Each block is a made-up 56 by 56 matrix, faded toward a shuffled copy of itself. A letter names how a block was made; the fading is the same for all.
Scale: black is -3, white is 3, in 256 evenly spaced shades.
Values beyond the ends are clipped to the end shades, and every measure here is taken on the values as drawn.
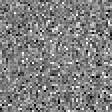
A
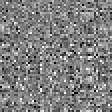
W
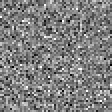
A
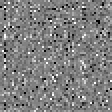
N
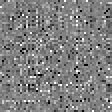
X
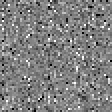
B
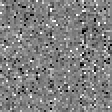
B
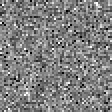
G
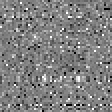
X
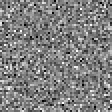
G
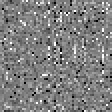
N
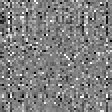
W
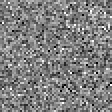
G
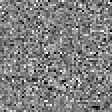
A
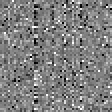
W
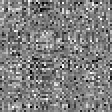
W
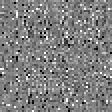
X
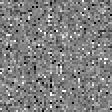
B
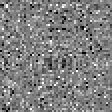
N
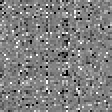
N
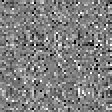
W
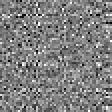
W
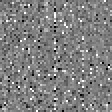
B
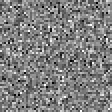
G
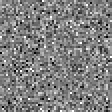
A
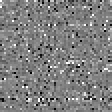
X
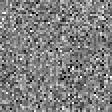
A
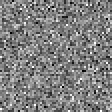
G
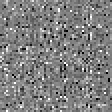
N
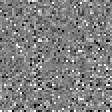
X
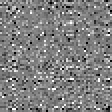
X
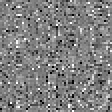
N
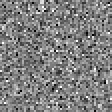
G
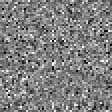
A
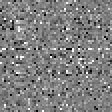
X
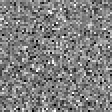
G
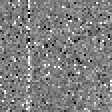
B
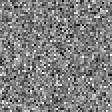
G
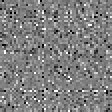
X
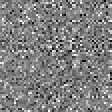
W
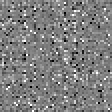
N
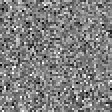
G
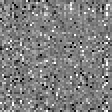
N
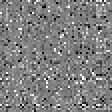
X
